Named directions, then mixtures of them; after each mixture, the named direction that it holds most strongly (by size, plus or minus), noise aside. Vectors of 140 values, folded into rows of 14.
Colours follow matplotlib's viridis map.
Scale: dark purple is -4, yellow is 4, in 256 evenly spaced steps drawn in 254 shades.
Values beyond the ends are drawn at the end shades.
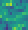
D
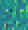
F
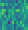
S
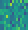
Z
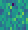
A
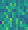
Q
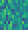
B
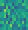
B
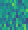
A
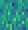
A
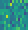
Z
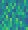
Q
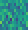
Q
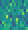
Q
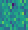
A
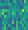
S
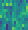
D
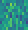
Q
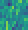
D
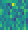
A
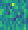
A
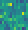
D
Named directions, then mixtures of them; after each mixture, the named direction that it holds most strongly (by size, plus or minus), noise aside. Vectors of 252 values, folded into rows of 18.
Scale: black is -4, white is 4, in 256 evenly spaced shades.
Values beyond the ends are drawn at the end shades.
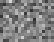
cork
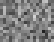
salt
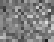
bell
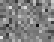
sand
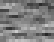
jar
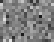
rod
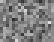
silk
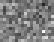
salt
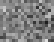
bell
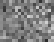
bell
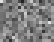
silk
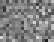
bell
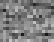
jar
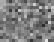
bell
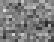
bell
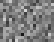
rod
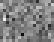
rod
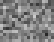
salt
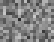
salt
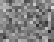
bell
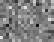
sand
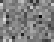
rod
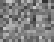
cork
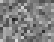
silk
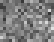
bell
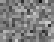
silk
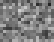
salt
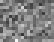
silk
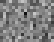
rod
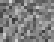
cork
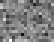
rod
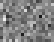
rod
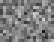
salt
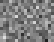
bell
